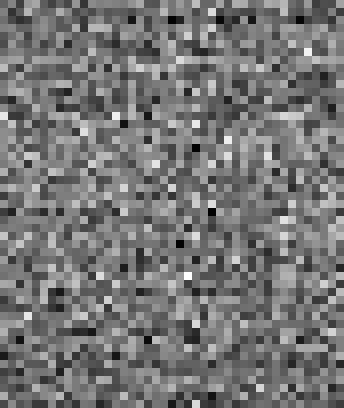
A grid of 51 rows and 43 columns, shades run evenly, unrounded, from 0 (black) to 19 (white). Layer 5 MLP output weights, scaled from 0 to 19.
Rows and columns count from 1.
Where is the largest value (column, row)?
24, 35
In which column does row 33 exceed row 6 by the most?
30
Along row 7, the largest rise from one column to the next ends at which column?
39
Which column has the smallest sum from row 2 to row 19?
19
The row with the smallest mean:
3
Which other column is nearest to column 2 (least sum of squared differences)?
32
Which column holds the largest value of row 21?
20
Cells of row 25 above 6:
36
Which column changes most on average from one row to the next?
27
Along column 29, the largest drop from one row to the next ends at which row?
13
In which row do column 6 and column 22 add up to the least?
51
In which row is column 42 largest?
42
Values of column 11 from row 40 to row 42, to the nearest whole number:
15 7 3
